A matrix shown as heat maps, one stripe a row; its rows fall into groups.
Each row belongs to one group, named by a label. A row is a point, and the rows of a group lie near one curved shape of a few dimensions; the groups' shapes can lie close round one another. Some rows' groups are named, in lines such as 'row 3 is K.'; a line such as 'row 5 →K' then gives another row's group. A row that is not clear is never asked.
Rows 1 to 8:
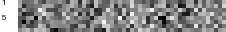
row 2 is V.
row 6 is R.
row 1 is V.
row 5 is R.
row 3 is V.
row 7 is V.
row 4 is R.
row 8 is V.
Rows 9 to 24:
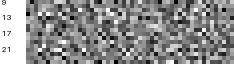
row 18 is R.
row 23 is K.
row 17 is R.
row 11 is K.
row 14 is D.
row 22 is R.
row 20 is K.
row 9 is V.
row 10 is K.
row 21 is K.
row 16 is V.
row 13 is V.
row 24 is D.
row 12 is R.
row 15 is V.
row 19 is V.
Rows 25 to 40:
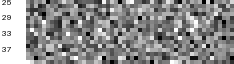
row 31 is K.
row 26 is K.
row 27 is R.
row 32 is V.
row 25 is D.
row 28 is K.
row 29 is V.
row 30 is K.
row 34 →K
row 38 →V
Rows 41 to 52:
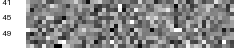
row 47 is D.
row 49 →K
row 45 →V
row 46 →R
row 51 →V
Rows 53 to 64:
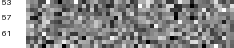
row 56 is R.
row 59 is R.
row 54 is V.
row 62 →V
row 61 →K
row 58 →K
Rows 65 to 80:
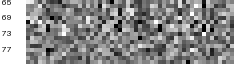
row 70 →R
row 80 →K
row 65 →R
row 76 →R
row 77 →V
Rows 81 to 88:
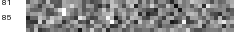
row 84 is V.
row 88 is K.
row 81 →R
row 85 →K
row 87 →K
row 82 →R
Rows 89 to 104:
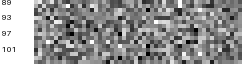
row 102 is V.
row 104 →V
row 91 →V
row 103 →R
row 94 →V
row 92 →R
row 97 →V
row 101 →V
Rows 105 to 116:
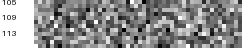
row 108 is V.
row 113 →V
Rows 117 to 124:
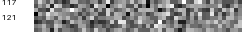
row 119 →V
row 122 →R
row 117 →V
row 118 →V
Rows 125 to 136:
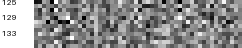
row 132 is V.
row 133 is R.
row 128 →K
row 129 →K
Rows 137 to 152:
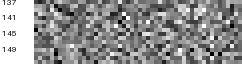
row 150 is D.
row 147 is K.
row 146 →V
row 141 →D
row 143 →K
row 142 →V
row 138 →V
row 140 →V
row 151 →V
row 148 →V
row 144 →R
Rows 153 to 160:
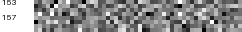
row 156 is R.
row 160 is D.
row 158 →R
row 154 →R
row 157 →V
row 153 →K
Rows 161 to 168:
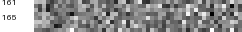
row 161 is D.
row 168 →V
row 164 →V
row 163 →K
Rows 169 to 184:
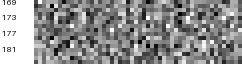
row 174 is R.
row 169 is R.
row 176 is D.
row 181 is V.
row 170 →R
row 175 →V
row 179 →K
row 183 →R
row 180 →R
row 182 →D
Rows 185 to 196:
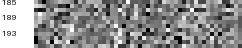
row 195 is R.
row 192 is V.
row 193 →D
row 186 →R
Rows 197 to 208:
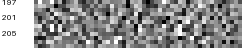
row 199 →R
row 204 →R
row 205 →K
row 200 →V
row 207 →K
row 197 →R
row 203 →R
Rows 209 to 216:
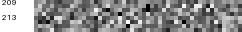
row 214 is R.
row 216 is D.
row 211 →D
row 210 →V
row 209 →D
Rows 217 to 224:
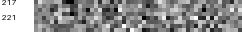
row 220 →V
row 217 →V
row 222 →K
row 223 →D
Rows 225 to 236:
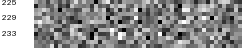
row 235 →K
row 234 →V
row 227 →R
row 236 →K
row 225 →D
